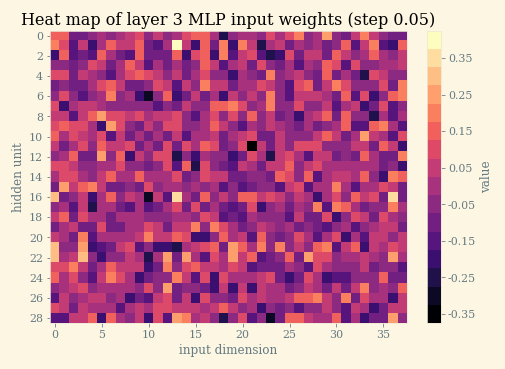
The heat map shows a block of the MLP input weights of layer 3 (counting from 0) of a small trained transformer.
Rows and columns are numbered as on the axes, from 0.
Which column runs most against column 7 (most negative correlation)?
15
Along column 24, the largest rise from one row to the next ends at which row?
21
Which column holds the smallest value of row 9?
5
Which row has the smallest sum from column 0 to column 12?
17
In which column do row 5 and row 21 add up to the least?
13
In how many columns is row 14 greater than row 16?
17
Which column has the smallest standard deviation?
7
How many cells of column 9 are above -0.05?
18
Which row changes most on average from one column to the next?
1
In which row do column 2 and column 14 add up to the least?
2
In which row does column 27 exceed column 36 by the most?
26
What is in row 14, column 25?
0.1
